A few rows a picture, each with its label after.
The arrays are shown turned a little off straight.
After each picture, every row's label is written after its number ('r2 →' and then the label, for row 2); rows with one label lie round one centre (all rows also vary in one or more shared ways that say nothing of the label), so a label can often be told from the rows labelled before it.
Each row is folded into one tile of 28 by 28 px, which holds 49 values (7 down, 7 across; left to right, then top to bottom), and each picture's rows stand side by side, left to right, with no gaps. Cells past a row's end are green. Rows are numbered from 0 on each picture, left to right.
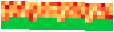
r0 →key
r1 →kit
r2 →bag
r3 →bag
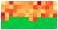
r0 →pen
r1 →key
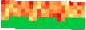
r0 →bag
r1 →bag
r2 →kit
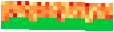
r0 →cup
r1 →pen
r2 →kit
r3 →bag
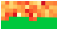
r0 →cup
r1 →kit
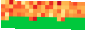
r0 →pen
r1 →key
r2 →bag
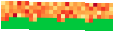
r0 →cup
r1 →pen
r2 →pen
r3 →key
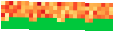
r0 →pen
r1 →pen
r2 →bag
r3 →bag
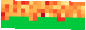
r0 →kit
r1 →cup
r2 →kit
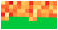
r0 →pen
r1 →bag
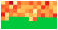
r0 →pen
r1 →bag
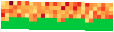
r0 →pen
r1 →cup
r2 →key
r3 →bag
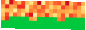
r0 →key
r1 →pen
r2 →key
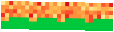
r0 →pen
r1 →pen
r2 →pen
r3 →cup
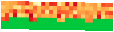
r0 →cup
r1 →kit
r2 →pen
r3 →cup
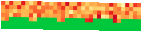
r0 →key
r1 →pen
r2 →key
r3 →cup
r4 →kit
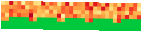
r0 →pen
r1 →kit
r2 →pen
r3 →key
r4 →key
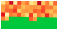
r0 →pen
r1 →pen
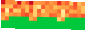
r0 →bag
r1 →bag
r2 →bag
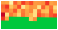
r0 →kit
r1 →bag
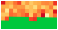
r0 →bag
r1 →cup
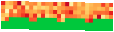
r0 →bag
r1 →cup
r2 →pen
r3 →cup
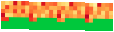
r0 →kit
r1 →kit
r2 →kit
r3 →kit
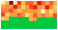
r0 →pen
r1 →key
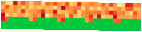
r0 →kit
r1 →cup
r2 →key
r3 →cup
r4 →kit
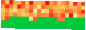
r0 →key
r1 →bag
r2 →cup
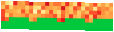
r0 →kit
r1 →bag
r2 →key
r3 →pen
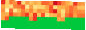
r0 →bag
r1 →cup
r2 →bag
